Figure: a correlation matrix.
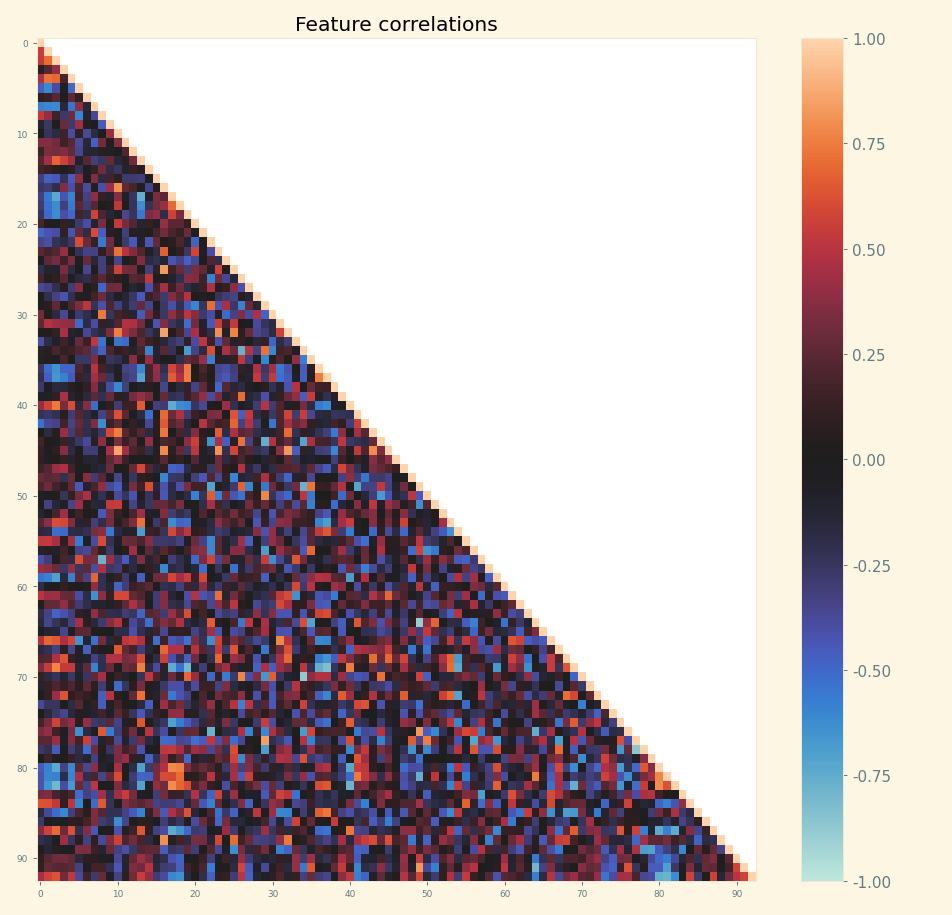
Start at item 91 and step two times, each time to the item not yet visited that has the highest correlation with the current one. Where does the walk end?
76
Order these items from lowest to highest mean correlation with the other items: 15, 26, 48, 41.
48, 15, 41, 26
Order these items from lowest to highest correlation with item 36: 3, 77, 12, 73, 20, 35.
3, 12, 77, 73, 20, 35
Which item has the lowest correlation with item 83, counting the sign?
57
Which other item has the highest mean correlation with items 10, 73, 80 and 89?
81
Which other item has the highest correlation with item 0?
84
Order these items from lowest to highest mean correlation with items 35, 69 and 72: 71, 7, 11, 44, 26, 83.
7, 83, 11, 44, 71, 26
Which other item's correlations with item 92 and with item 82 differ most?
80
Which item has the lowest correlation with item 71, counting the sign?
10
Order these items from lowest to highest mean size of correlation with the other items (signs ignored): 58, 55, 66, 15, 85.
15, 58, 55, 85, 66
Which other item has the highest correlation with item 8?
30
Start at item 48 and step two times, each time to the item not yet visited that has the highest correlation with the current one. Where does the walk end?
29
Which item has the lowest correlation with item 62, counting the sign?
85
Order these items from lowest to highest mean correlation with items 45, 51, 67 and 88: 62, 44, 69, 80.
69, 62, 44, 80
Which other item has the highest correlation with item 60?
33
